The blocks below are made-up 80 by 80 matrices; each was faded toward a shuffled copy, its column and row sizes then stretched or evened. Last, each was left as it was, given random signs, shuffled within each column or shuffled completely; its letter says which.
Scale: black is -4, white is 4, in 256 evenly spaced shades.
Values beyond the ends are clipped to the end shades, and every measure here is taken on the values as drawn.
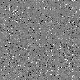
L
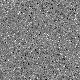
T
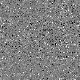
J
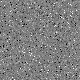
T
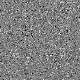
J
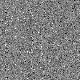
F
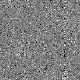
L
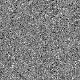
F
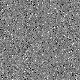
F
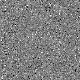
F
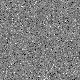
T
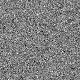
T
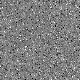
F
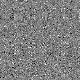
L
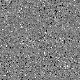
J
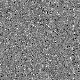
F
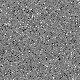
T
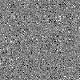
L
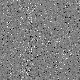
F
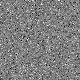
T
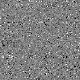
L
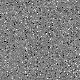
F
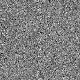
F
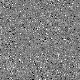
L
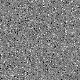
F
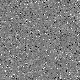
F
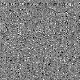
L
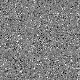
J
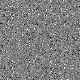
J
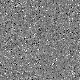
F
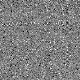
L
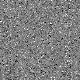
F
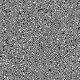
F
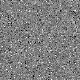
J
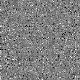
L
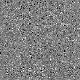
L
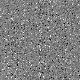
F
